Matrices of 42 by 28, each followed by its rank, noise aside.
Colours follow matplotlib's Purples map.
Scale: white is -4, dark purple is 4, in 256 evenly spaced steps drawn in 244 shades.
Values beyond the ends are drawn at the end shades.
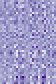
four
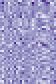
four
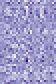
six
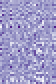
six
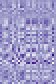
three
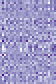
four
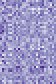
six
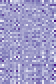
four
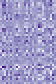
three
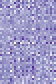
four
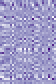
three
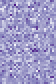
six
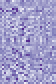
six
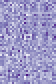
eight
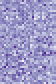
eight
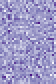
eight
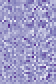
six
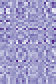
three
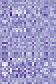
three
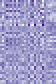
three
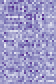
six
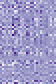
four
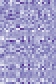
four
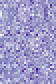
eight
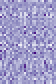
four
